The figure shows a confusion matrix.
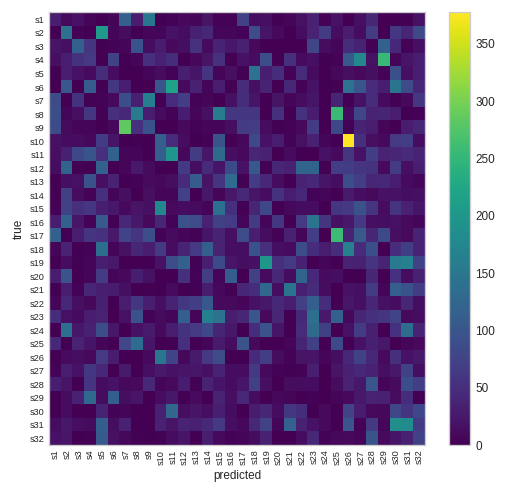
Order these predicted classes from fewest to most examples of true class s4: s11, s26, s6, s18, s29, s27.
s18, s11, s6, s26, s27, s29
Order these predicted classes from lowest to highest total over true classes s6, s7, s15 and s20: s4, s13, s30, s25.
s13, s25, s4, s30
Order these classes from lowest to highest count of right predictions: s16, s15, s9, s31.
s16, s9, s15, s31
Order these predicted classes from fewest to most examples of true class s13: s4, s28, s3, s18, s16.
s3, s28, s18, s4, s16
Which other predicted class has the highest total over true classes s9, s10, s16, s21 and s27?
s26
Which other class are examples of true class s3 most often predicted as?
s29
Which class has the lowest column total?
s24
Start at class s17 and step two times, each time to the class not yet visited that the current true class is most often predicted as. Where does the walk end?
s8
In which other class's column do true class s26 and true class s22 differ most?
s10
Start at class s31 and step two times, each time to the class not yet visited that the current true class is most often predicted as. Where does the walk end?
s11
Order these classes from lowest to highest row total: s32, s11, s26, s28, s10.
s32, s28, s26, s10, s11
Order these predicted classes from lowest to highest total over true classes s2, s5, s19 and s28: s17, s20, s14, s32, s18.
s17, s20, s14, s32, s18
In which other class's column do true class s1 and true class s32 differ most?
s9
